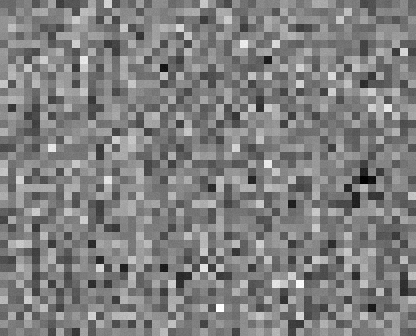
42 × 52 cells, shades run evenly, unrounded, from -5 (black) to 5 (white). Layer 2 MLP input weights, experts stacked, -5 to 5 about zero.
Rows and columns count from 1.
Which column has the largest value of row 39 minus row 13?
28
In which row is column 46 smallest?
23
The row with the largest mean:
40
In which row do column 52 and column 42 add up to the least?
19
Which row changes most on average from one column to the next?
34
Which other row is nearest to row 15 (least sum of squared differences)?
42
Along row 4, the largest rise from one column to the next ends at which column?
16
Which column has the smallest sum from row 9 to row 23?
5
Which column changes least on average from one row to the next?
11
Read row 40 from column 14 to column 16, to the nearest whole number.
1 2 2
